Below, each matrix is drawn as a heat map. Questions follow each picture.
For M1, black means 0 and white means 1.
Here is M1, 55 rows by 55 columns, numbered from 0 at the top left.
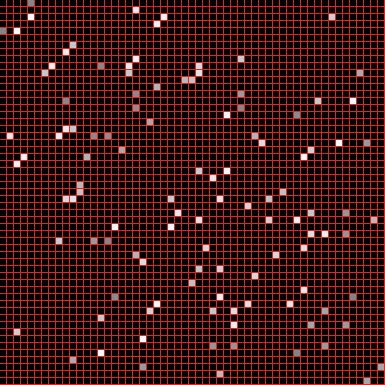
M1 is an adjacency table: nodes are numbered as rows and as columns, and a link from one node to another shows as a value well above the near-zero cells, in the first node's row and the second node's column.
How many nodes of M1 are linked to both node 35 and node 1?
0
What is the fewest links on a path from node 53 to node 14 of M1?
4
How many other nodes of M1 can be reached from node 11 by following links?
3
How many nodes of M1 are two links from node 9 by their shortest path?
6
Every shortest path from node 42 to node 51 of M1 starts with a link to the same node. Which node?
node 31
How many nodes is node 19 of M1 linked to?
5
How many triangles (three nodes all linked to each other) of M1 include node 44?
1
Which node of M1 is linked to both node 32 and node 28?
node 24
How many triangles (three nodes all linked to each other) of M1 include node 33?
2
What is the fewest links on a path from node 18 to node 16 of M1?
5
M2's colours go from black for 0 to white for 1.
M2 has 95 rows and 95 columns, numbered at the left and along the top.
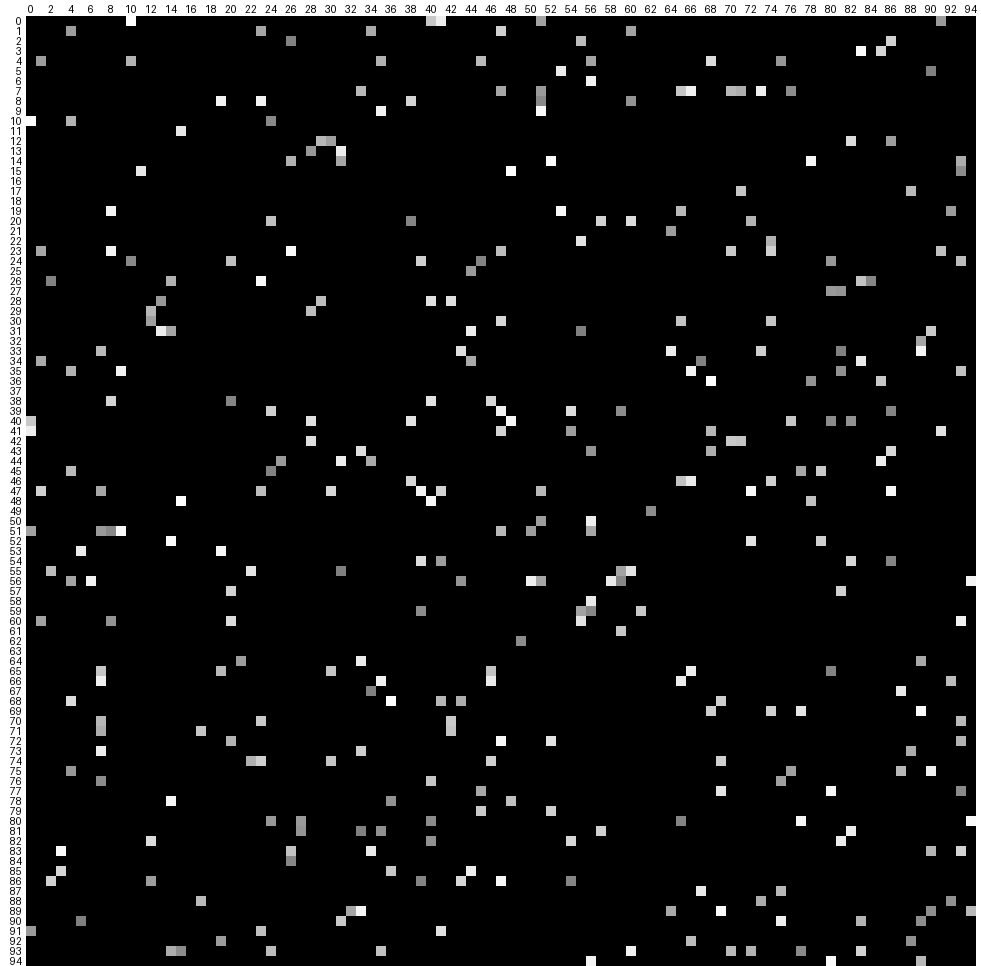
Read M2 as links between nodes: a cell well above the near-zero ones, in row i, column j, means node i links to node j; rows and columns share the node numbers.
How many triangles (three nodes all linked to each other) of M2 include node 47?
3
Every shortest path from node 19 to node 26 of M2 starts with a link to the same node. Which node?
node 8
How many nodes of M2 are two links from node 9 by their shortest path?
10
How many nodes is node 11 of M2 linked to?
1
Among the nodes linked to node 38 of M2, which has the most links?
node 40
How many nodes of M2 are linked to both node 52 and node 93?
2
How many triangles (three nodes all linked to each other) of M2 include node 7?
3
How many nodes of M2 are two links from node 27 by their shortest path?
9
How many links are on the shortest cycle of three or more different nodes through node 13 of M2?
7
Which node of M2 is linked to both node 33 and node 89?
node 64
